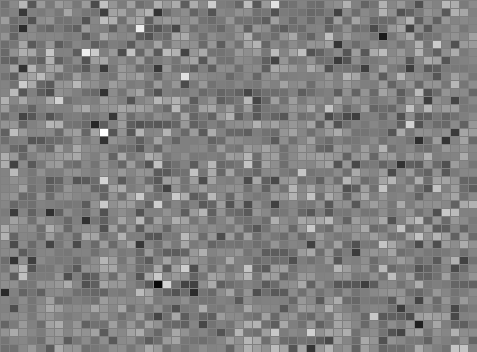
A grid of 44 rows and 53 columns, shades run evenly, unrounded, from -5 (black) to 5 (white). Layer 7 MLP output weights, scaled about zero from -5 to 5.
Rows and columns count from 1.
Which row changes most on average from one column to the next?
7
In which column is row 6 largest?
49
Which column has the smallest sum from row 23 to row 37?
4
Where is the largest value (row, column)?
17, 12
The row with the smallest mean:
15
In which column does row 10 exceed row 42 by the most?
45
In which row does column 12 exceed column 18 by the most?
36
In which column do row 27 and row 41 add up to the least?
47
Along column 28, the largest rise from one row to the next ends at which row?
13
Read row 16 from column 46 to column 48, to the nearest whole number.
3 -2 0
